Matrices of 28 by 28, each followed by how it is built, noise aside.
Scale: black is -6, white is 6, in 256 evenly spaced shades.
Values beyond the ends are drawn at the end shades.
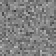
noise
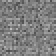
blocks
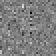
uneven columns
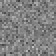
noise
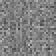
blocks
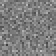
repeating columns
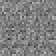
repeating columns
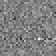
uneven rows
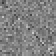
diagonal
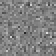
uneven rows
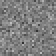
noise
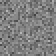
repeating rows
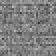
blocks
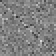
diagonal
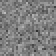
blocks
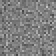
repeating rows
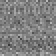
repeating columns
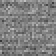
blocks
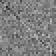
diagonal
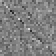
diagonal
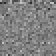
uneven rows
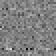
uneven rows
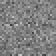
uneven rows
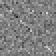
diagonal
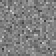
diagonal
